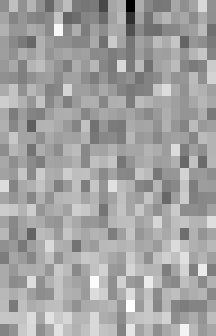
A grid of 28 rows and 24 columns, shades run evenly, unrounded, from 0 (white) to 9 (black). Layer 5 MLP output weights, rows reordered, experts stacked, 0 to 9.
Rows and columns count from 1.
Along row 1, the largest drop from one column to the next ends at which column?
16
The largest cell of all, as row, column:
1, 15
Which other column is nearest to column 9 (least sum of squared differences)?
3
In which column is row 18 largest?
12
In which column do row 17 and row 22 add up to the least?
21
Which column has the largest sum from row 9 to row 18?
4
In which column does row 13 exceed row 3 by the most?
7
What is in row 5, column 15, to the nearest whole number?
5
